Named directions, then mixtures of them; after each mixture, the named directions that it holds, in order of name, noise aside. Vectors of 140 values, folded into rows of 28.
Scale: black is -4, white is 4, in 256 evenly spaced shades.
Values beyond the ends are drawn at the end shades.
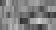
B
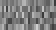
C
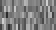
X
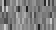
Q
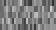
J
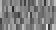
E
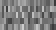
C.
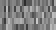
C, J, X.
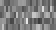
B, C, J.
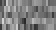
B, J, X.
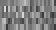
C, X.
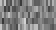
B, J, X.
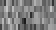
B, J.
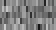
B, E, Q.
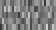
E, J, X.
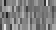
E, Q, X.
